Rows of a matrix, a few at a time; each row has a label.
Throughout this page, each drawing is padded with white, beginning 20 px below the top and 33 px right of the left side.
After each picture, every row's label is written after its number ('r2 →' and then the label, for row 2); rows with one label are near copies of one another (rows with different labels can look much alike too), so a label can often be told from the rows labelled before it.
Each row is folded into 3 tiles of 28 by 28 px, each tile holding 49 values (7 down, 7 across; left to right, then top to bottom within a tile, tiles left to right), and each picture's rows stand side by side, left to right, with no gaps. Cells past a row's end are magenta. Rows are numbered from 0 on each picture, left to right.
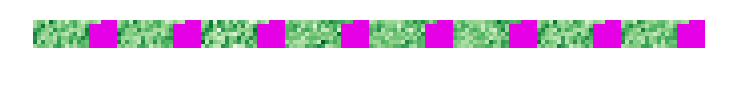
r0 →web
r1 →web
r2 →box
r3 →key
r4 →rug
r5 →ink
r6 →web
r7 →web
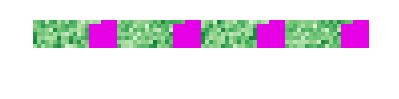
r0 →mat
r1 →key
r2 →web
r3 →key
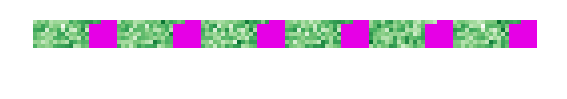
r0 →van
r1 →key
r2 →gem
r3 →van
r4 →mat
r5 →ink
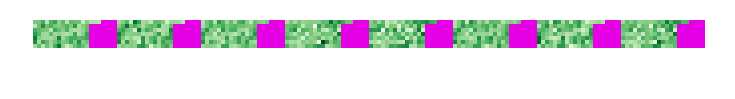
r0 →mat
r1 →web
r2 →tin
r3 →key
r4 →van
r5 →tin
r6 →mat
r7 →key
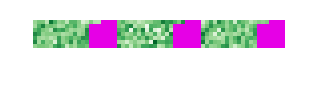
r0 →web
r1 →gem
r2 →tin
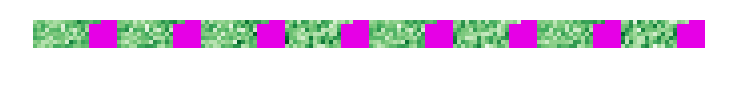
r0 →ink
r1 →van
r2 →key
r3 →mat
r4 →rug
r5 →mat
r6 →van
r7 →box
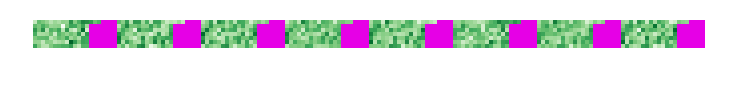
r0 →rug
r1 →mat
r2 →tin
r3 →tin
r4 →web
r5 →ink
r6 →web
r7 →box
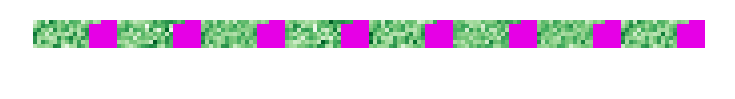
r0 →tin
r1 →rug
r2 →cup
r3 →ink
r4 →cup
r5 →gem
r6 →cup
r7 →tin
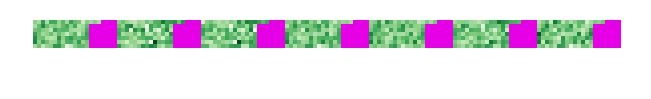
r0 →mat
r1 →gem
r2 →rug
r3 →mat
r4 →cup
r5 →ink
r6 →cup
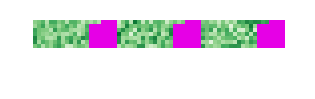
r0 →mat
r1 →tin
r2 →van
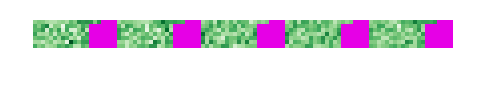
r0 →gem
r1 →ink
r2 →cup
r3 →tin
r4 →ink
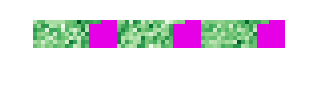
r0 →ink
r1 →box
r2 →key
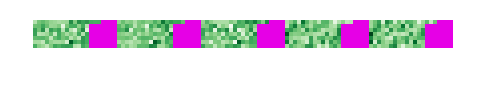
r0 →rug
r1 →key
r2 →gem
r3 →web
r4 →cup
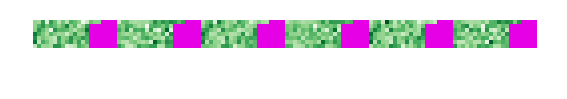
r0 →box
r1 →rug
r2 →web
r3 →rug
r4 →web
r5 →gem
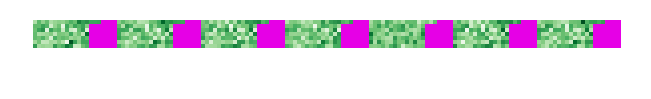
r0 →key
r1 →ink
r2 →van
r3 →rug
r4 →cup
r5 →van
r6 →ink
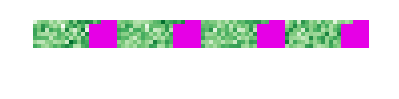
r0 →rug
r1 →ink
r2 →van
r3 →tin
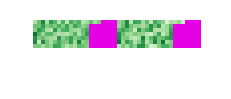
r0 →cup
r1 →mat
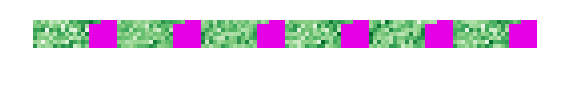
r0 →van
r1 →key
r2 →cup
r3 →key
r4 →web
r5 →gem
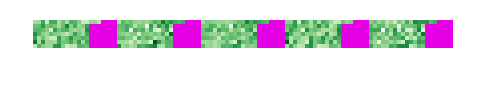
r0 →box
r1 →key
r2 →key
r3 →box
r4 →van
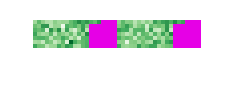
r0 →gem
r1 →van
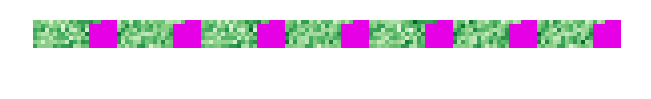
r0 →van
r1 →cup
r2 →van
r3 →cup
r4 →ink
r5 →web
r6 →cup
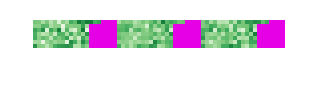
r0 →van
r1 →key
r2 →van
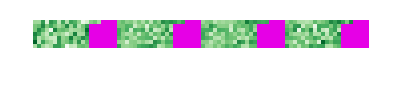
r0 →box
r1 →van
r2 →ink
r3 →gem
